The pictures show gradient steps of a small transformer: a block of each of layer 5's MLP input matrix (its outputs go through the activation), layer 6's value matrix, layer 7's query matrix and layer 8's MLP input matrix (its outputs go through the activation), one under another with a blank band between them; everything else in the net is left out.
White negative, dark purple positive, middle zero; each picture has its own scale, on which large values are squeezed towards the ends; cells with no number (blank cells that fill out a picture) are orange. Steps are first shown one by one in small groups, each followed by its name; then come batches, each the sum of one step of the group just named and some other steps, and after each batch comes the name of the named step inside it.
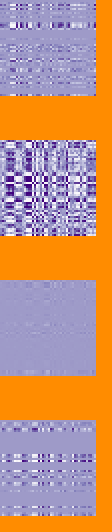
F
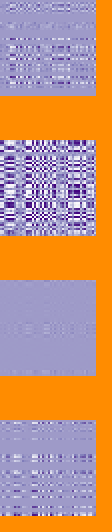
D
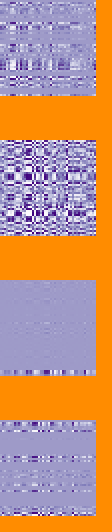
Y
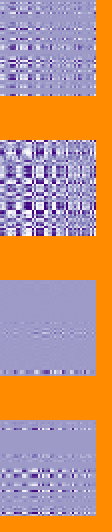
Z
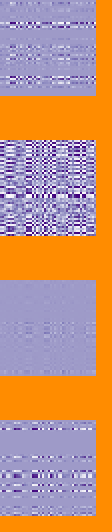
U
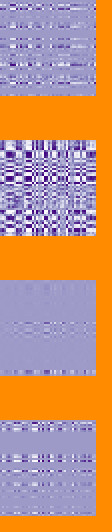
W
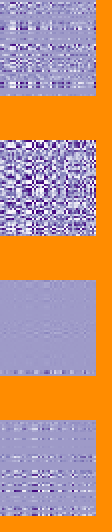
D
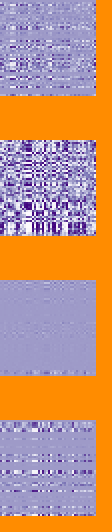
Y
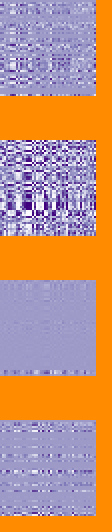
Y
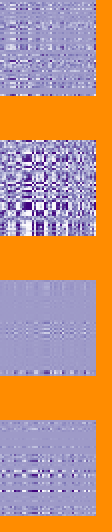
Z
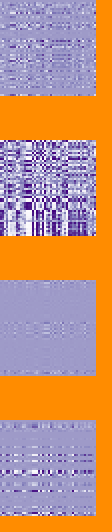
Z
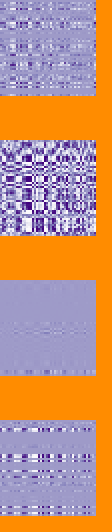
W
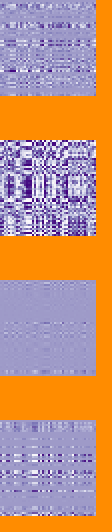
F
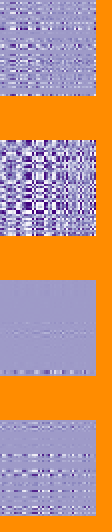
Z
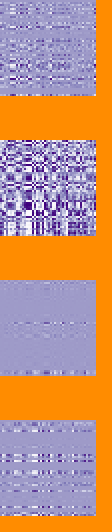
Y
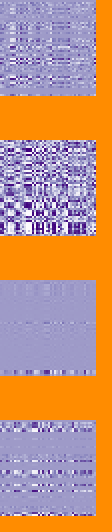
Y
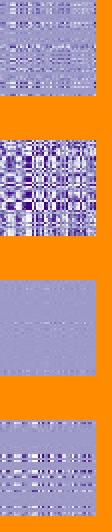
F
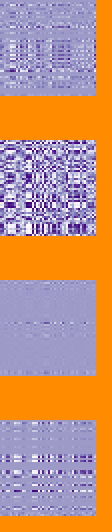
D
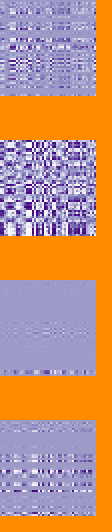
Z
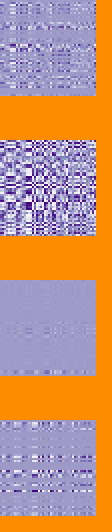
U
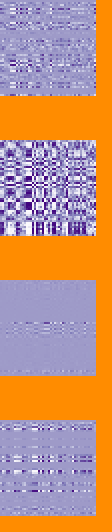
W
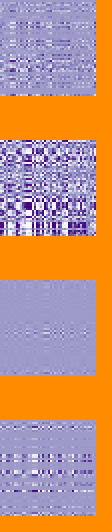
Z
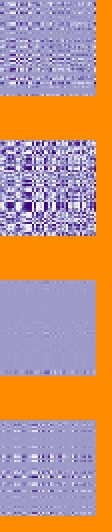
D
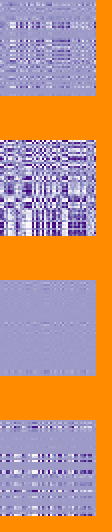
F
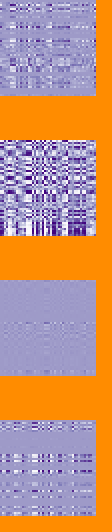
W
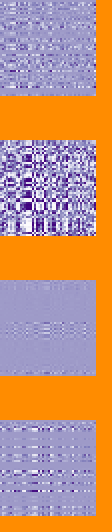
W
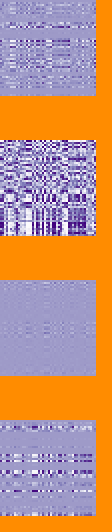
U
